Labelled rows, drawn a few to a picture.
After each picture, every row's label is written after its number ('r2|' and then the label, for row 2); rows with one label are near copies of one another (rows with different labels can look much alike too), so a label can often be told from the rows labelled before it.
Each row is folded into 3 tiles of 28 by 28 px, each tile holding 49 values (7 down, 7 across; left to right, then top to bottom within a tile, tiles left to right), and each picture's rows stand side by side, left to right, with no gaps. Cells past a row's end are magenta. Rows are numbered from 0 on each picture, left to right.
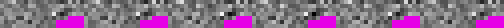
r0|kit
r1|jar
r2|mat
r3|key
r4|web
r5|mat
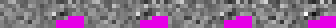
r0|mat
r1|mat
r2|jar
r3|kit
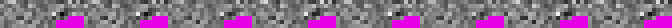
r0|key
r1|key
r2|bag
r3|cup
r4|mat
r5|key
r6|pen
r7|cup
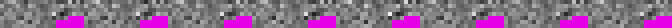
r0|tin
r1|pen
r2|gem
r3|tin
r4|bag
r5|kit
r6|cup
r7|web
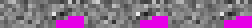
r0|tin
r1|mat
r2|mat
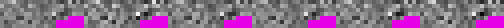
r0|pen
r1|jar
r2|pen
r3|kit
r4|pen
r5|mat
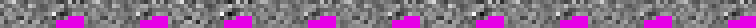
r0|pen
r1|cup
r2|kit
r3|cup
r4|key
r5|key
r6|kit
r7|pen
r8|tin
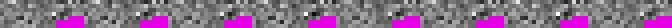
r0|web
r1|web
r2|kit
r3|bag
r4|cup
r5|pen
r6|pen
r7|kit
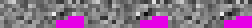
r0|key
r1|cup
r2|tin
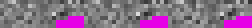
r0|gem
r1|mat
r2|cup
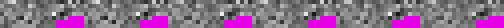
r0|web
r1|web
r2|kit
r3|web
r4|mat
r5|bag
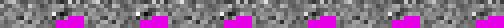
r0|tin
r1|kit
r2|pen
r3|jar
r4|web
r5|bag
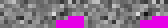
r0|pen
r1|key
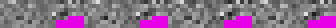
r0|gem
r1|web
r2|jar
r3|gem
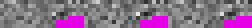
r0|key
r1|bag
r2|kit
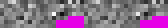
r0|gem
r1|web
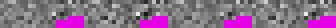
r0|gem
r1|key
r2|cup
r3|jar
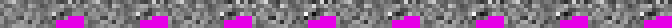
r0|web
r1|cup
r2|gem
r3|jar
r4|bag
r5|gem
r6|kit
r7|tin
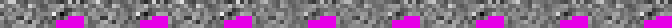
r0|key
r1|jar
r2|jar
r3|cup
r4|key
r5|key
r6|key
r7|key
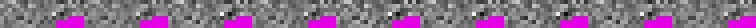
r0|jar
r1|pen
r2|key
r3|jar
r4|key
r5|mat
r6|key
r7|web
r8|cup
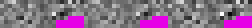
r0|tin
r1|key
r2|cup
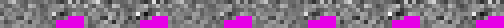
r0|gem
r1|jar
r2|key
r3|kit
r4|pen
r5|tin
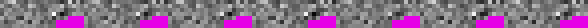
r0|gem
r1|key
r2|mat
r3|key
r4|bag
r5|pen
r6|pen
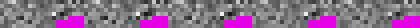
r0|web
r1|pen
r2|tin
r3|mat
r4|jar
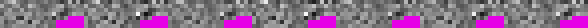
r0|pen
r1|kit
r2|gem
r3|web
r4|tin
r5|kit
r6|cup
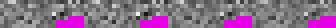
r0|web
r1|mat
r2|jar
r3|web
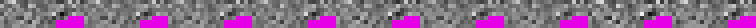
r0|key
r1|jar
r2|cup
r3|mat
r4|kit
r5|kit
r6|cup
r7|mat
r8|web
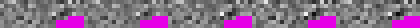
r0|cup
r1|gem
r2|pen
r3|jar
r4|bag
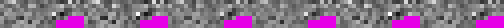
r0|web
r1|gem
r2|cup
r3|gem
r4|jar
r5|web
